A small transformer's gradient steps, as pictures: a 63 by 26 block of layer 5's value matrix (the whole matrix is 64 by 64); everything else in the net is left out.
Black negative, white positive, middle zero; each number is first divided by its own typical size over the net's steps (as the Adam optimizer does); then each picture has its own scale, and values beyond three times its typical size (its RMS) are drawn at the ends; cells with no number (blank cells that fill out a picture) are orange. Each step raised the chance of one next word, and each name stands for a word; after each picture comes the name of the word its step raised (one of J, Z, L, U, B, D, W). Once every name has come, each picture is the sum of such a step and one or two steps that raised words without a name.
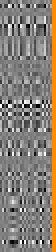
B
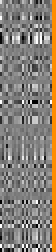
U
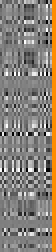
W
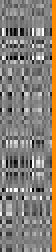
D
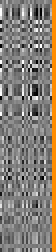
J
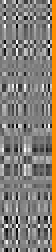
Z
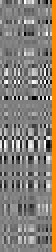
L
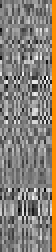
D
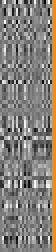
L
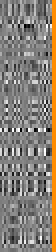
B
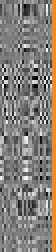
J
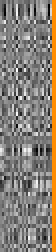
J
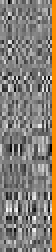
Z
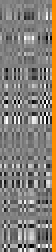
U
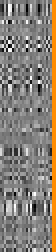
J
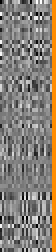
Z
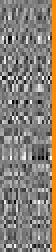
U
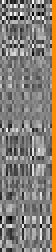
Z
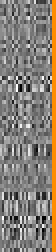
Z
